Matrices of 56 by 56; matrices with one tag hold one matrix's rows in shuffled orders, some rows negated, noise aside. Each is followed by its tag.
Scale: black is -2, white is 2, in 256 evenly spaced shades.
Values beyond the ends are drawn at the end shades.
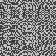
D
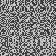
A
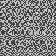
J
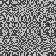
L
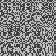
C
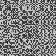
D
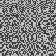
L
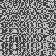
L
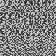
J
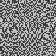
L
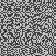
C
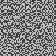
C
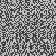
A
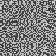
L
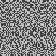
A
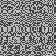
C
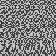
J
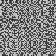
L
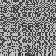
D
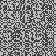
C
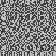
A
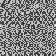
J
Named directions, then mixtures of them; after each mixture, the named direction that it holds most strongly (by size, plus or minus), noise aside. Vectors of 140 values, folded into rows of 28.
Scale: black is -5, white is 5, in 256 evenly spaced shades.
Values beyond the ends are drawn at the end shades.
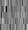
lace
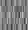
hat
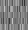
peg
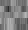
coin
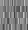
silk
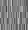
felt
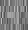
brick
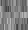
coin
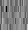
lace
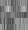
coin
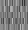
peg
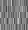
felt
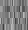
silk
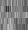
coin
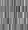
silk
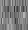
silk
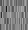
lace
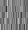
felt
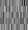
peg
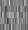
brick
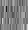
lace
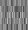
hat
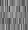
peg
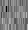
lace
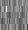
lace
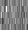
lace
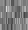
coin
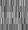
hat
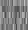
hat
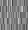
felt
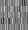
peg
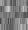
coin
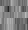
coin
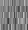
silk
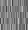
felt
